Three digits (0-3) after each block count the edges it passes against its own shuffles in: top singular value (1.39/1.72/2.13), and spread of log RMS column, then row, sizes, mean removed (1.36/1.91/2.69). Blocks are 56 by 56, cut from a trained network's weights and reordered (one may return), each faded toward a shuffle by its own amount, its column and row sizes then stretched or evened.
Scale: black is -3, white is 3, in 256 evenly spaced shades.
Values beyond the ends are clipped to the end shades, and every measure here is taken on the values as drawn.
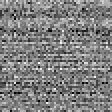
2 1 2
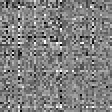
1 3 2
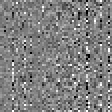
3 3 0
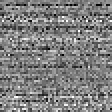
2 0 3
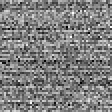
2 0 1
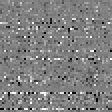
1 1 3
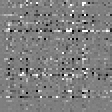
2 2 3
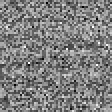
0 0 1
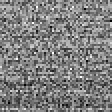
1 1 0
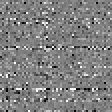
2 1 3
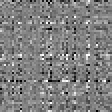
1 3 3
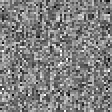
1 2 0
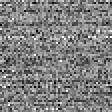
1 0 2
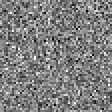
0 0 0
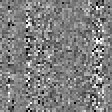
1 3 1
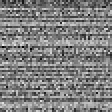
3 0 0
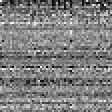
3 2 3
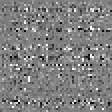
2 2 3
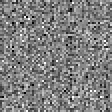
0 1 0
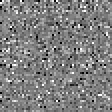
1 0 2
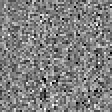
0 2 0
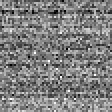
2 0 1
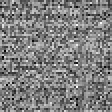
1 2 0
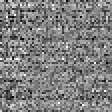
1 2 2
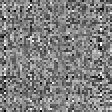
0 3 1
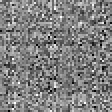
0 3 0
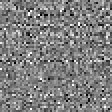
3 1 2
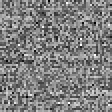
0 0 1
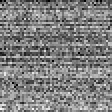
3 0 1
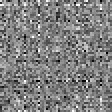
0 3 2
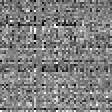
2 3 2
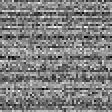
3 0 2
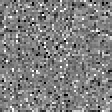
1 1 0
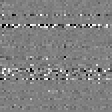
3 0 3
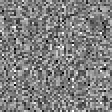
2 1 0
